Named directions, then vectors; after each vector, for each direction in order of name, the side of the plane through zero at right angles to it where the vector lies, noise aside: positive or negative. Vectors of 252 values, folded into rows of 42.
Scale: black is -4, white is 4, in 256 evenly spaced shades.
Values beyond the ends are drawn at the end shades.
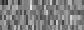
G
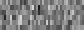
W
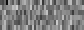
positive, negative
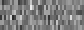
positive, positive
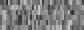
positive, negative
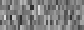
negative, negative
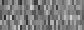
positive, positive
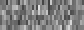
positive, negative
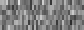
negative, positive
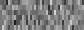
positive, negative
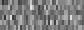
positive, positive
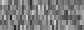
negative, negative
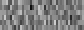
negative, negative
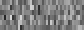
positive, positive
